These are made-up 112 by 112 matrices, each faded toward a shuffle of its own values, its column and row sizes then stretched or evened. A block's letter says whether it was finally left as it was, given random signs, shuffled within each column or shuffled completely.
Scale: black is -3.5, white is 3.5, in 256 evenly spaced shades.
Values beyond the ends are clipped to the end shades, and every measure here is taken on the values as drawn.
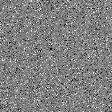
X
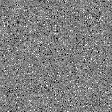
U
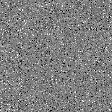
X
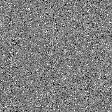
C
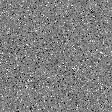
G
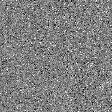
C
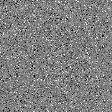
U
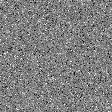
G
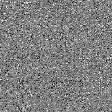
U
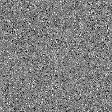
C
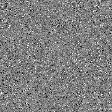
U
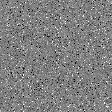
C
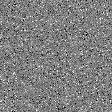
C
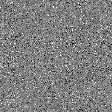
U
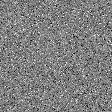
G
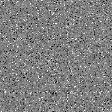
U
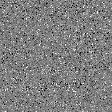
X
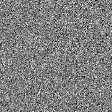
U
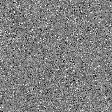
C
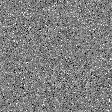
G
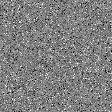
C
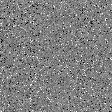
C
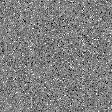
C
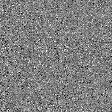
X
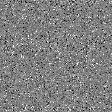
X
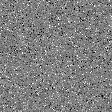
G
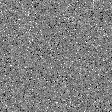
G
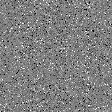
C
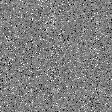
C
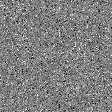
C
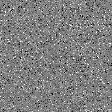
U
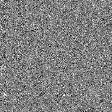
X
